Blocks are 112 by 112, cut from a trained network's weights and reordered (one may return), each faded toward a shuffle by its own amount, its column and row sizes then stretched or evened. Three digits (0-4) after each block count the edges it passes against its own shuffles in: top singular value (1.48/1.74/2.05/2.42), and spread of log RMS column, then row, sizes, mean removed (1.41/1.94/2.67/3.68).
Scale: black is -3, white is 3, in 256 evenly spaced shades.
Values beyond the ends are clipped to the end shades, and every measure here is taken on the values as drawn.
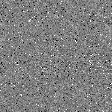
0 1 1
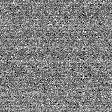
1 0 0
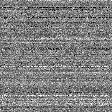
4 1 3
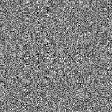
3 2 1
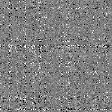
1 3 3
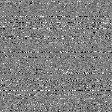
1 0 4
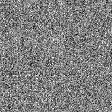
1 0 0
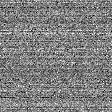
3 0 2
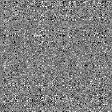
1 2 3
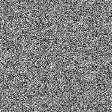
1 1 2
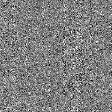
0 3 1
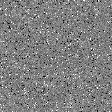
0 1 1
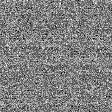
0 1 1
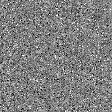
0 1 0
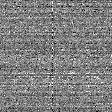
3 1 2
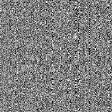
2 3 0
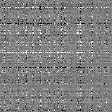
4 4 3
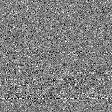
2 0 2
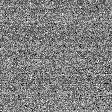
0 0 0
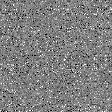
2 0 2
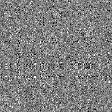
3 2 1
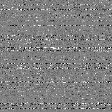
2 0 4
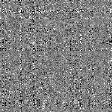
0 3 3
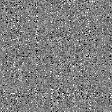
0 3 2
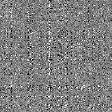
2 3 3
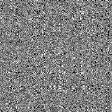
1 3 2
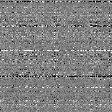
3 2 4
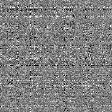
2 3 3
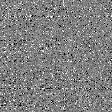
2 1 2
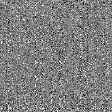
0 3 1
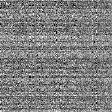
4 3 0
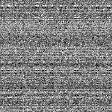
4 2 1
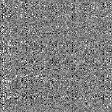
2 3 3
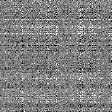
4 4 2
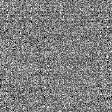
0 3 0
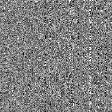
1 3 1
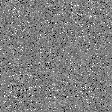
0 1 1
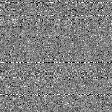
4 1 3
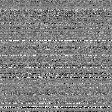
3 1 4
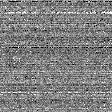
4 1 3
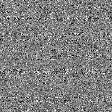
0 0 3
